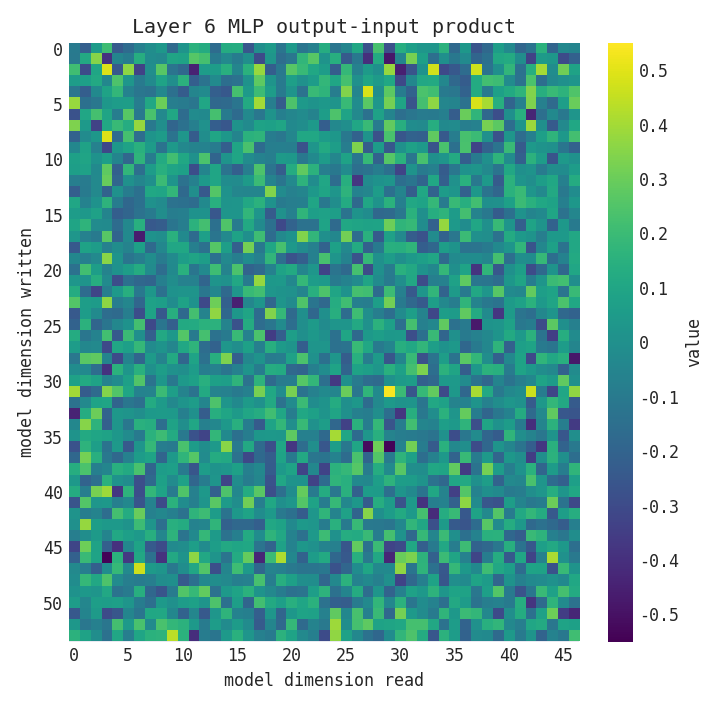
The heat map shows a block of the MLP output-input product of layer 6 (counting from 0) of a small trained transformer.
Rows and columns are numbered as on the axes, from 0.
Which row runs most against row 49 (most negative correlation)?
35
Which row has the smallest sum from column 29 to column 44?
36
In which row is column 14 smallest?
39
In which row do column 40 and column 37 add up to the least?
46
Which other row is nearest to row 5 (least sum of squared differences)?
31
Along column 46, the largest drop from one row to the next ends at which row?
32
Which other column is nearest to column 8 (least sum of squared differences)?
20
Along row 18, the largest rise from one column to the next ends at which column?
16
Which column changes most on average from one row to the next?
3
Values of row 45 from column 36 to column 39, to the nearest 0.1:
0.2 -0.2 -0.2 -0.1
